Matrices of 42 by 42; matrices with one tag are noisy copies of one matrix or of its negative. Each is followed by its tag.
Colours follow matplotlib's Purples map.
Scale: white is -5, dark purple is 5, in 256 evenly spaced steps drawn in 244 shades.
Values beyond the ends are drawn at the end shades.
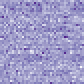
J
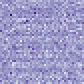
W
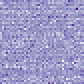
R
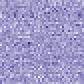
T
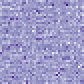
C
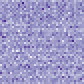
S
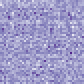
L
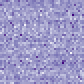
L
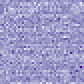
J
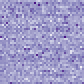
J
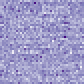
J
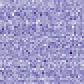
L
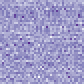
T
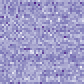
J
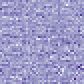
C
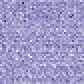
S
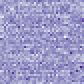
J
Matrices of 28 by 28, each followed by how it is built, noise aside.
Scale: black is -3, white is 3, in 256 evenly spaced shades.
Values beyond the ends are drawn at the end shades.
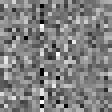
uneven columns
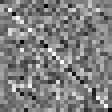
diagonal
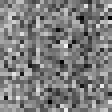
repeating rows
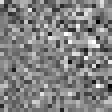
upper triangular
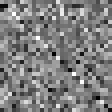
diagonal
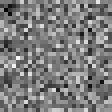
repeating rows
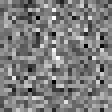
low rank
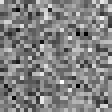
repeating rows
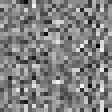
repeating rows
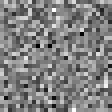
noise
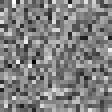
noise
